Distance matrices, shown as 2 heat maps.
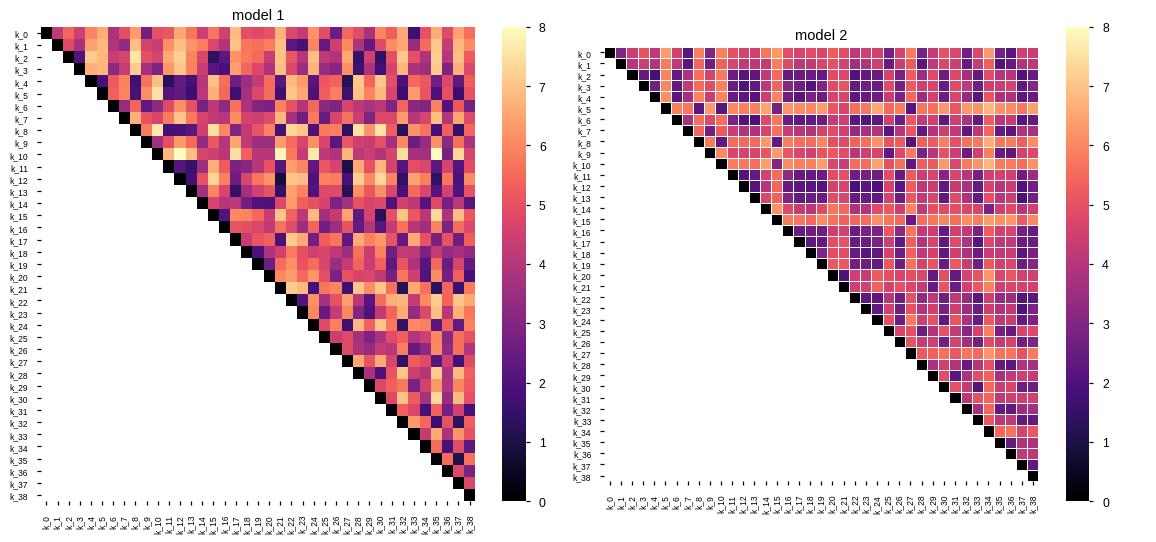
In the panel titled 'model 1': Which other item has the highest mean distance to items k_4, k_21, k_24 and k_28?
k_10
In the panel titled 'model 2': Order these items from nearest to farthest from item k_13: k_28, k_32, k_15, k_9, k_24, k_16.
k_24, k_16, k_32, k_28, k_9, k_15
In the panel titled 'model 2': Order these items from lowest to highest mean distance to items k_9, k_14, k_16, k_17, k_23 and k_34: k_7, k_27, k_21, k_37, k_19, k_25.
k_37, k_19, k_7, k_25, k_21, k_27
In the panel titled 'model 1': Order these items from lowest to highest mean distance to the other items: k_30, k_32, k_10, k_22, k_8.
k_32, k_8, k_30, k_10, k_22
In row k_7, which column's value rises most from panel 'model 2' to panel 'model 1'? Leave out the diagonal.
k_35
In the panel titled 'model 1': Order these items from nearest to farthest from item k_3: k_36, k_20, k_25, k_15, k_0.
k_15, k_36, k_25, k_20, k_0
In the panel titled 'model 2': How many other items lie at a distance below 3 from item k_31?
3
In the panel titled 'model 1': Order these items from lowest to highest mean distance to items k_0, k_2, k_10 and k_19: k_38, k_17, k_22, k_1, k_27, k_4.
k_38, k_1, k_22, k_27, k_4, k_17
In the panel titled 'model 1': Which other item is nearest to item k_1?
k_23
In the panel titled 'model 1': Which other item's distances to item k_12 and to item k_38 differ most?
k_21
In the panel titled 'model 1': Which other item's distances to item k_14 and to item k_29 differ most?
k_22
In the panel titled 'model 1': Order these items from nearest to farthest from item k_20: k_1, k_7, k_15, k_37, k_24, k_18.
k_18, k_15, k_7, k_37, k_1, k_24
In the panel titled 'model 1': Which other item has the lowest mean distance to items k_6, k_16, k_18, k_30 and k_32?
k_36
